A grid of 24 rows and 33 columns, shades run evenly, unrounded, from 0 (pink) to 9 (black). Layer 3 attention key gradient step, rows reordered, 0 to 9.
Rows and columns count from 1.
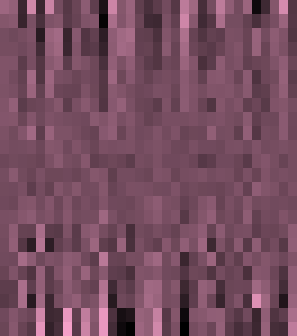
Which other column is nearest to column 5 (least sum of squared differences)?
33
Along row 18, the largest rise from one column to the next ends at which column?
6
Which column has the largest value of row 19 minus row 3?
21
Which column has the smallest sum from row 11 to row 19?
12
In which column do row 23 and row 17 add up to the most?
15
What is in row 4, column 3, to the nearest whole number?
5
